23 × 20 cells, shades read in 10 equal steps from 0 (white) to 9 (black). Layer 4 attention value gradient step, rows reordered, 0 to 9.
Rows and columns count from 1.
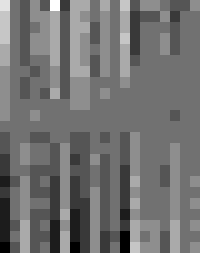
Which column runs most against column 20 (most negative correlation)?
2
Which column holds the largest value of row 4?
14
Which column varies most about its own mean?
1
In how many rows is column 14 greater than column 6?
9
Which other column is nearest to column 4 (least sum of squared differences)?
17
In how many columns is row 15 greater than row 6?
6
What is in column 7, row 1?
7
